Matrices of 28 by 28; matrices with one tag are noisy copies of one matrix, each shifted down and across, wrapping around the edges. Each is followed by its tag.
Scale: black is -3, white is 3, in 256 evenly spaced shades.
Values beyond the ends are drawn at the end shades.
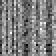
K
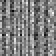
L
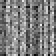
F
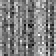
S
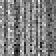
K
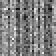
F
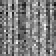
F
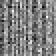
L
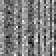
K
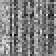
S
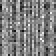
L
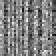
L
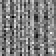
L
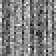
F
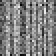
K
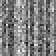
S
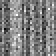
S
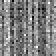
F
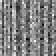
L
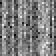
S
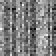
S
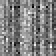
S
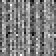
L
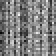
F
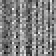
K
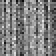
F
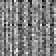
L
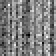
F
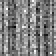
F
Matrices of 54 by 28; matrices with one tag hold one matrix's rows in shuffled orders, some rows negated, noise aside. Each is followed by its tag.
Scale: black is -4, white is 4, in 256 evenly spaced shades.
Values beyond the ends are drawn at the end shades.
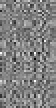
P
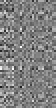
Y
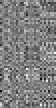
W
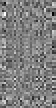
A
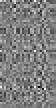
P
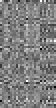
W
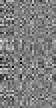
Y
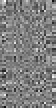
A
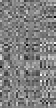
W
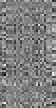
A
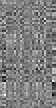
A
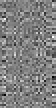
A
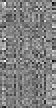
A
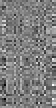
A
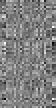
A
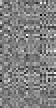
W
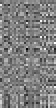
W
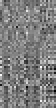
W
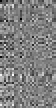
Y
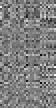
W
